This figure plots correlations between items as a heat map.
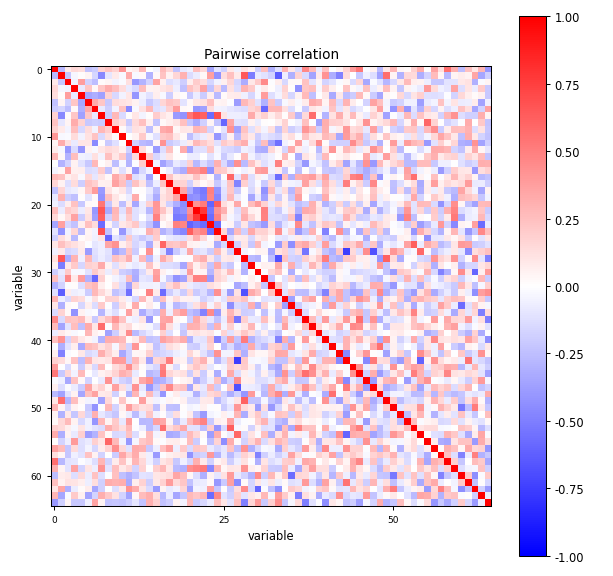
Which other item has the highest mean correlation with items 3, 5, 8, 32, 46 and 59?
55
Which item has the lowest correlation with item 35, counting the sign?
60
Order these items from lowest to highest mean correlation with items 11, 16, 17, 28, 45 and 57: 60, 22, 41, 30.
30, 60, 41, 22
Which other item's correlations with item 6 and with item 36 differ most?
11
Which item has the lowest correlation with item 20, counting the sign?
23
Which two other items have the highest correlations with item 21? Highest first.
22, 7
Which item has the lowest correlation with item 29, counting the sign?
1
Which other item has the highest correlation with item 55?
8
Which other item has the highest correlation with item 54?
27
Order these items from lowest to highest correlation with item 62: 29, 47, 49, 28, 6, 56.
6, 29, 47, 56, 49, 28
